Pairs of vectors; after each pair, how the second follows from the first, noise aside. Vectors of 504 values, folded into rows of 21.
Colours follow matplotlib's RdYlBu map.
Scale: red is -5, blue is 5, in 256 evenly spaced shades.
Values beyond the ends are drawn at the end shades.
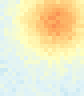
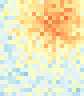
copied.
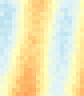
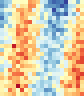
reversed, negated, scaled up.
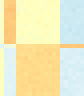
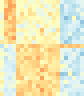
copied.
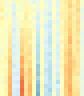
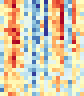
reversed, scaled up.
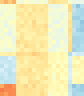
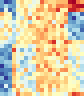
reversed, scaled up.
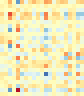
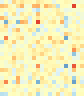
reversed, negated, partly zeroed.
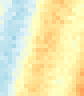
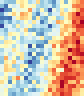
reversed, negated, scaled up.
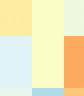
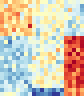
scaled up.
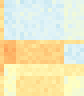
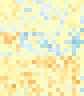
reversed, negated, partly zeroed.
